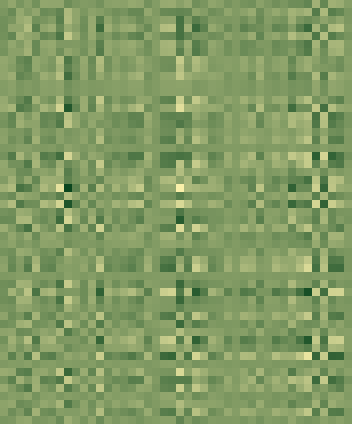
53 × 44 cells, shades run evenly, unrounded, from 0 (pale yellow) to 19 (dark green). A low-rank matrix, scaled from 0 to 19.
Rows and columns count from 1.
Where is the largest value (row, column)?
24, 9
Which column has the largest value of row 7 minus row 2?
39
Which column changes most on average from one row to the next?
23
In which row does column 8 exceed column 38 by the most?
20
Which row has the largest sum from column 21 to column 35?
28
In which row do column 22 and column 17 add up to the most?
45
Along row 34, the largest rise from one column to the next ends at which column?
40
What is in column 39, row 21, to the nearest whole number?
4
